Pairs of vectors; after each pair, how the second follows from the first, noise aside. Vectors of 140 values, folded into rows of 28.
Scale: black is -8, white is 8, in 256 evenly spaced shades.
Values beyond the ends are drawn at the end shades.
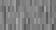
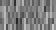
negated, scaled up.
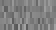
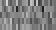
reversed, scaled up.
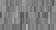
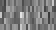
negated, scaled up.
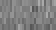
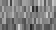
scaled up.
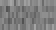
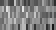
negated, scaled up.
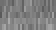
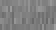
wrapped around, shrunk.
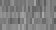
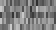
reversed, negated, scaled up.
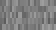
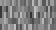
reversed, scaled up.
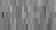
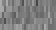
wrapped around.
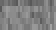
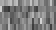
negated, scaled up.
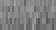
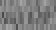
wrapped around.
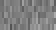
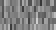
scaled up.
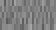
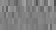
wrapped around, partly zeroed.
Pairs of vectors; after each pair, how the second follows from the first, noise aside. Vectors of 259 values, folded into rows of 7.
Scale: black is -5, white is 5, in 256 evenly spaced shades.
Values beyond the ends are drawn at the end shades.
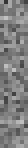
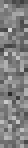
wrapped around, negated.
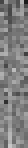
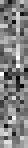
wrapped around, scaled up.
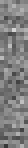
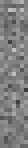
reversed, negated, partly zeroed.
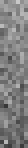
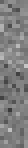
wrapped around, negated, partly zeroed.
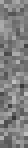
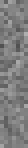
wrapped around, negated, shrunk.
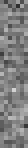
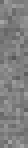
reversed, negated, shrunk.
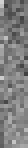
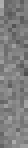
shrunk.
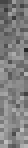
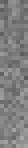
reversed, negated, shrunk.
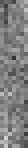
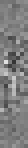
wrapped around, negated, partly zeroed.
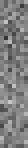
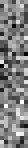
wrapped around, scaled up.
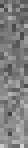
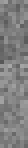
wrapped around, negated, shrunk.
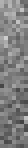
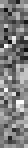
wrapped around, scaled up.
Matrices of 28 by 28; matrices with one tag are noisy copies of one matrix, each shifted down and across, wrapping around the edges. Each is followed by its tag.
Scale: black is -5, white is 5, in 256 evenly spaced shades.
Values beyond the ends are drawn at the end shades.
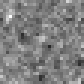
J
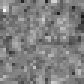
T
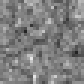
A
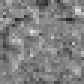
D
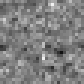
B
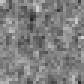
T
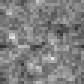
D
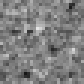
J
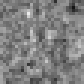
A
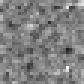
J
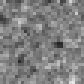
J
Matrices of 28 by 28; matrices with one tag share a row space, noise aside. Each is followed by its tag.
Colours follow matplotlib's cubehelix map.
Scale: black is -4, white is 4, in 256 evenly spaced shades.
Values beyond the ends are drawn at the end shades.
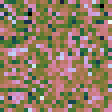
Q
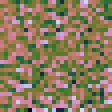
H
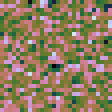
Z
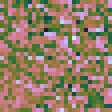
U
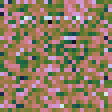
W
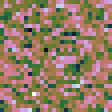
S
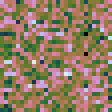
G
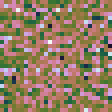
G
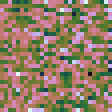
U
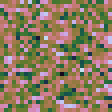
S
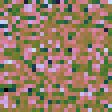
G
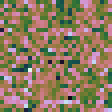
Q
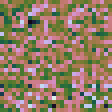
Z
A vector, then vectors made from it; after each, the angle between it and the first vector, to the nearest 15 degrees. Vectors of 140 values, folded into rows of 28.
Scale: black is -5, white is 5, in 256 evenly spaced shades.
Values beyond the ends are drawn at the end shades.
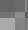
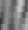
105 degrees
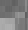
15 degrees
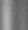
75 degrees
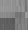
165 degrees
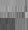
165 degrees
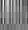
105 degrees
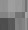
165 degrees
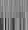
120 degrees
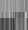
150 degrees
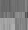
15 degrees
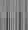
105 degrees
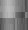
120 degrees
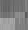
15 degrees
